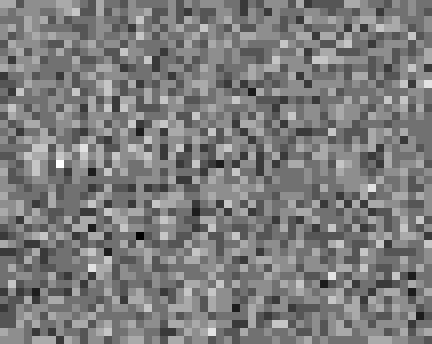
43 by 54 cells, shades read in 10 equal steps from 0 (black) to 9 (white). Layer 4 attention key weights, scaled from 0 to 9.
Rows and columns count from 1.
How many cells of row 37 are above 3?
38
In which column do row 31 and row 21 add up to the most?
43
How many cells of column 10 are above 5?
8
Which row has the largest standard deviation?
21
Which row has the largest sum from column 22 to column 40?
36
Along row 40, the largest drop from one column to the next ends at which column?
53
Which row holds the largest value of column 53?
28
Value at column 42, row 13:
4
